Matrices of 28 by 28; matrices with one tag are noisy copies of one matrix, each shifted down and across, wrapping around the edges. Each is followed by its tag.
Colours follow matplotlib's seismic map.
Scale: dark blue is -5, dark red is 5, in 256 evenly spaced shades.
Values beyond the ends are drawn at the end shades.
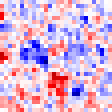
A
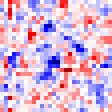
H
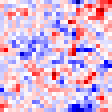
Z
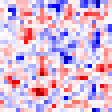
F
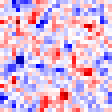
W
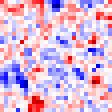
A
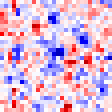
H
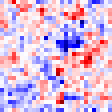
Z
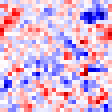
Z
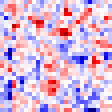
F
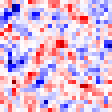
W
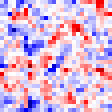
W
